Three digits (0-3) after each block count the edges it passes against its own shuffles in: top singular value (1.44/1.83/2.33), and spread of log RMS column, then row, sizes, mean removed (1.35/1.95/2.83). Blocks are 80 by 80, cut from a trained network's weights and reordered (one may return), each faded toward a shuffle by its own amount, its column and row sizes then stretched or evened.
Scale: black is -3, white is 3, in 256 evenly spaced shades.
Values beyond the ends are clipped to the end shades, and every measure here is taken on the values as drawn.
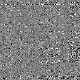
1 2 2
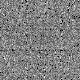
0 2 0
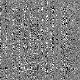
1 3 2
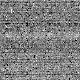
2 2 0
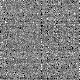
0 2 0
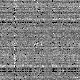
3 2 2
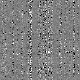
0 3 1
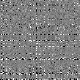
2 2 3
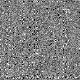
0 2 2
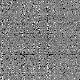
1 2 1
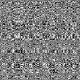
3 2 3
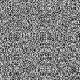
3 1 0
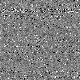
0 0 2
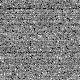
1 0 0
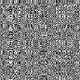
3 3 2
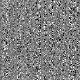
0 3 0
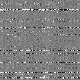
2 0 3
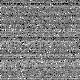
2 0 1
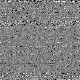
0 0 3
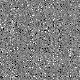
0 2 1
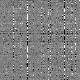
2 3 0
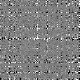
2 3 3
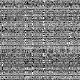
3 3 0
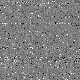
0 0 2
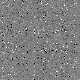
0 2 1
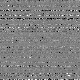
1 0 3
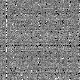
1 2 1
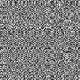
3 0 2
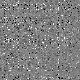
0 2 2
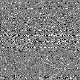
1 1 3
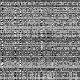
3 2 0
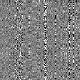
2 3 0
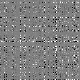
1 3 3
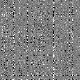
1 3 2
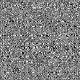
1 0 2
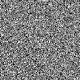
1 0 1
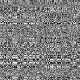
3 1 3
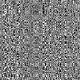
3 3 1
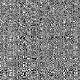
2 2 2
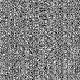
2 0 0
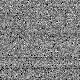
0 0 0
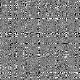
2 3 3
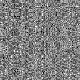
2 1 0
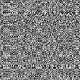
3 0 3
